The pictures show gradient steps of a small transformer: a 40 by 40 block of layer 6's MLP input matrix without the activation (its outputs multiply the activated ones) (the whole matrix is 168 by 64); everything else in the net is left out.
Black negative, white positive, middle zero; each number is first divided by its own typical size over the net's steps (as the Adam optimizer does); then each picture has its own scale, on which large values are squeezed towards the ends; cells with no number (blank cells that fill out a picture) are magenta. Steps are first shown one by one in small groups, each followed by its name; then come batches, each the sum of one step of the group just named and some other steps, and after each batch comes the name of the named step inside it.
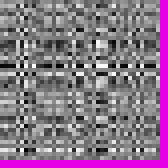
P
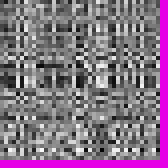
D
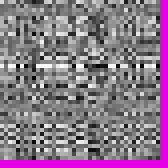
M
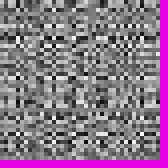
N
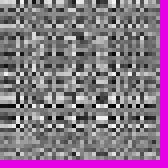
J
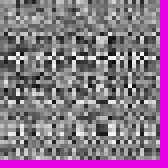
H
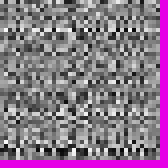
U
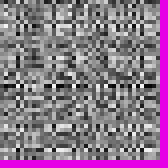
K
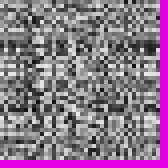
M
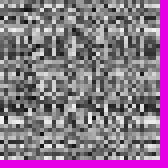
J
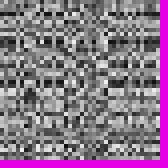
P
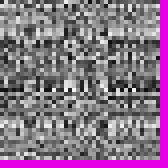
H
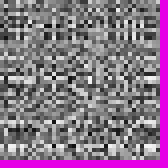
D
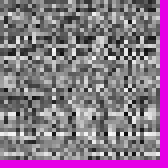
H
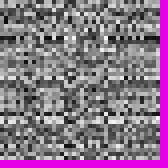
N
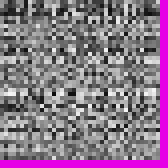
J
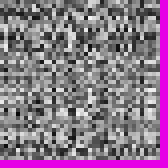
U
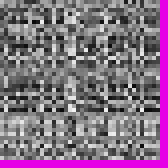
H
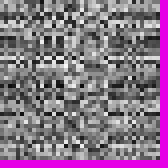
M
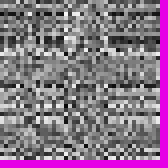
K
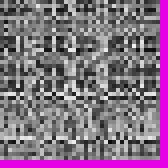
D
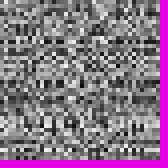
M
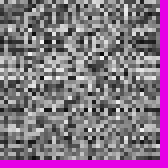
M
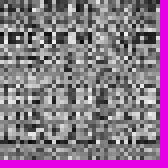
K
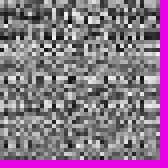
N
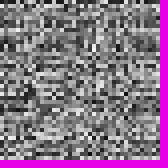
D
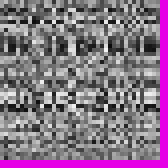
J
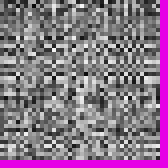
N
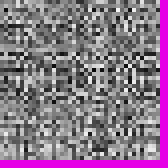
D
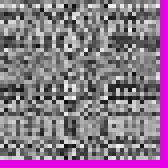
U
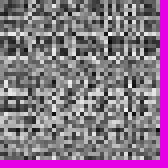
H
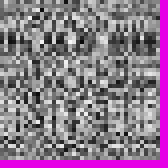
U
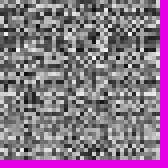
P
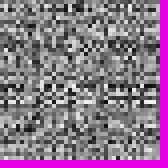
K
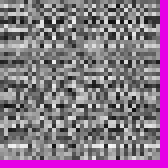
J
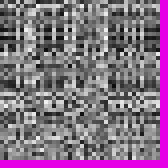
D
